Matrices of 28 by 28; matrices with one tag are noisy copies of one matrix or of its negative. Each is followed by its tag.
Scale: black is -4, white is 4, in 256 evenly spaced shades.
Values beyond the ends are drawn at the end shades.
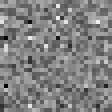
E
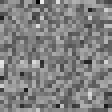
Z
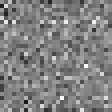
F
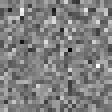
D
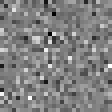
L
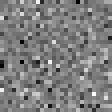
Z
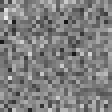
F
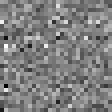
E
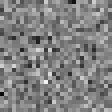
L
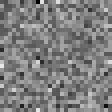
Z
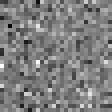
Z
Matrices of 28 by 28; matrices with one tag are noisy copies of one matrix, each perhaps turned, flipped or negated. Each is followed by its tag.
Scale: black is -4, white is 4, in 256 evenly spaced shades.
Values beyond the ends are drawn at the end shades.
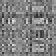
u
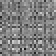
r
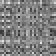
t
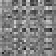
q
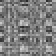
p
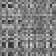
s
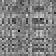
u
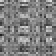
p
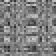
p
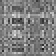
u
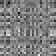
t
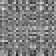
t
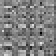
q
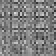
r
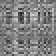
u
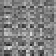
q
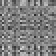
t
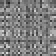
t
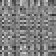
t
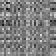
t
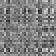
s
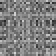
t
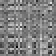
s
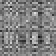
u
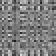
t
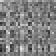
q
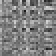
q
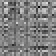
s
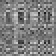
u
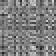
t
